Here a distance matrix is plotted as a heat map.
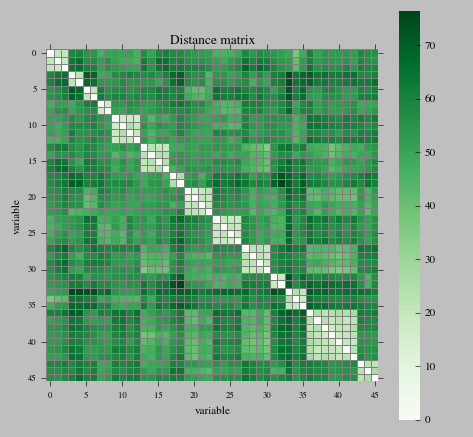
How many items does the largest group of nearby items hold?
7
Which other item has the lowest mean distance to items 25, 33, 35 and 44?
34
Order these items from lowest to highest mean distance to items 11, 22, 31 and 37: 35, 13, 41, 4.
41, 13, 4, 35
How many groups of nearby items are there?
14
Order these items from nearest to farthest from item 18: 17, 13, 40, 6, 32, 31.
17, 13, 40, 6, 31, 32
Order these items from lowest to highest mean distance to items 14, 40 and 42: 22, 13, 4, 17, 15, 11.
13, 15, 22, 11, 17, 4
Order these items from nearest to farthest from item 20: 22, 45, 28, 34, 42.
22, 42, 28, 45, 34
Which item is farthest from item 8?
33
